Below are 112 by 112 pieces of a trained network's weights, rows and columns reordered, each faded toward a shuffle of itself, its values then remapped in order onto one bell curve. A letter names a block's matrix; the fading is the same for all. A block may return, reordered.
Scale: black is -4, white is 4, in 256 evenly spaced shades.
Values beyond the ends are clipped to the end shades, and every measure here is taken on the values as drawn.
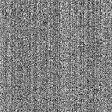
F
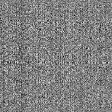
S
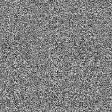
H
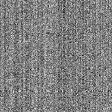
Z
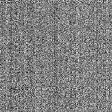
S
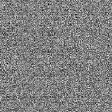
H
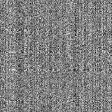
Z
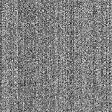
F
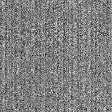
Z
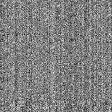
Z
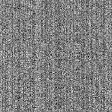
F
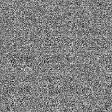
H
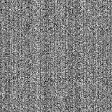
Z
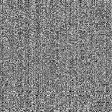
S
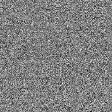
H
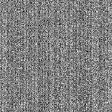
F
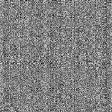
S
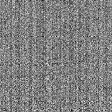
Z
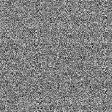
H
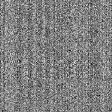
F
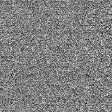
H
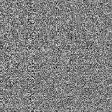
H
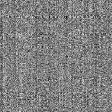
S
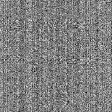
F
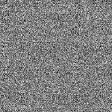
H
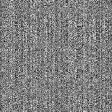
Z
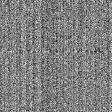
Z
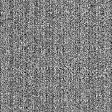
F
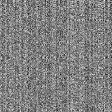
Z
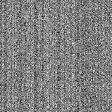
F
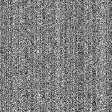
F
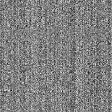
Z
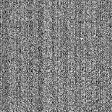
Z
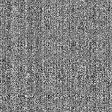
Z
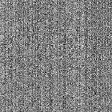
F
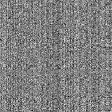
F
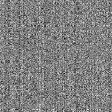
S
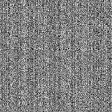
Z
